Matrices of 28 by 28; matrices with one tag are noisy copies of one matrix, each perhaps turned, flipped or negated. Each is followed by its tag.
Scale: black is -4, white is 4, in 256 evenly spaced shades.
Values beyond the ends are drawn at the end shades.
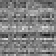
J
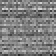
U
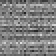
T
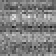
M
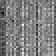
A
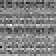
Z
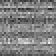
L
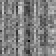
J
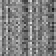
Z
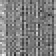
A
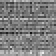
A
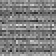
T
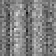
M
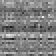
J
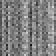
Z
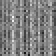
T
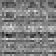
J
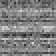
J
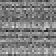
Z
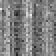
M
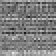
A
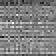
A
